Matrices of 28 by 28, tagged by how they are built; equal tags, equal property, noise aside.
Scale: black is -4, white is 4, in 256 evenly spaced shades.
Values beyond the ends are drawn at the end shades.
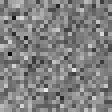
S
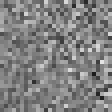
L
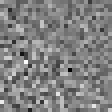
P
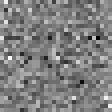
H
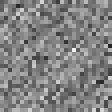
S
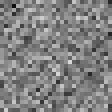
S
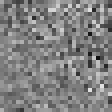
L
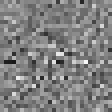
H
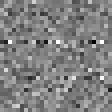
H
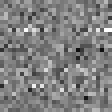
H
